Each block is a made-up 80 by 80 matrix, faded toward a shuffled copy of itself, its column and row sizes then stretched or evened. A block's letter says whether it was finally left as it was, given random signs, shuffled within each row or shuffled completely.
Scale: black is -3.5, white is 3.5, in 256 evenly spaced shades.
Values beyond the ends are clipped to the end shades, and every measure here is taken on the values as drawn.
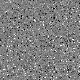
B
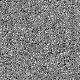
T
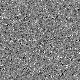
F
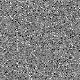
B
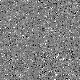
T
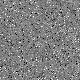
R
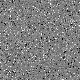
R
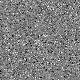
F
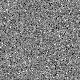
R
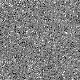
T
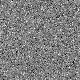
R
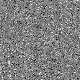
R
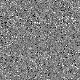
T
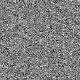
T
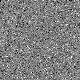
R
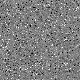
B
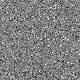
T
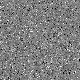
R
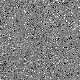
T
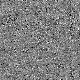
T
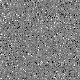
B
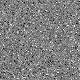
F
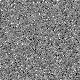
R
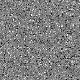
B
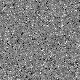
R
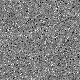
R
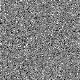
T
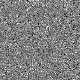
B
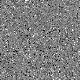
T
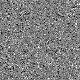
B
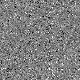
T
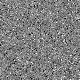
R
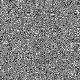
B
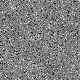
R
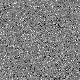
F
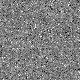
R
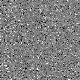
B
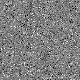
B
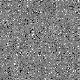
B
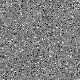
B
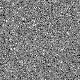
F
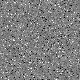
R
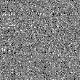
B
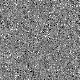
T
